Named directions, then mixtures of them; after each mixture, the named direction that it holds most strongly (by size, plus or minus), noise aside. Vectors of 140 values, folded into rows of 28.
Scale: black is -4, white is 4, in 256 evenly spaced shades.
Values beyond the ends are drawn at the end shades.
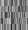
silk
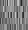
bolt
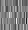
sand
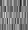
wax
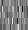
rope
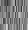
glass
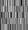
bolt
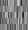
bolt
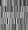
wax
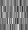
rope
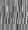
sand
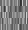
wax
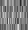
wax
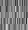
sand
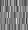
sand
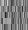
silk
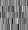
rope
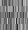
wax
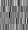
sand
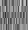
wax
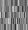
silk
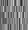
bolt
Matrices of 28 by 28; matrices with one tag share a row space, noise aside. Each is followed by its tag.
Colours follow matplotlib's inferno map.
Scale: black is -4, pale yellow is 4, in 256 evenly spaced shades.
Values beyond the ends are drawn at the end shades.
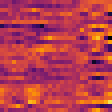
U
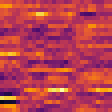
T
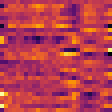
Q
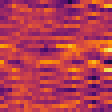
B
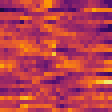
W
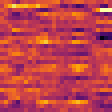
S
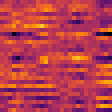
S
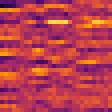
T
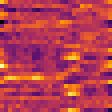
Q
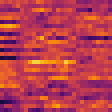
T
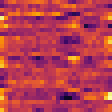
Q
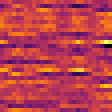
S
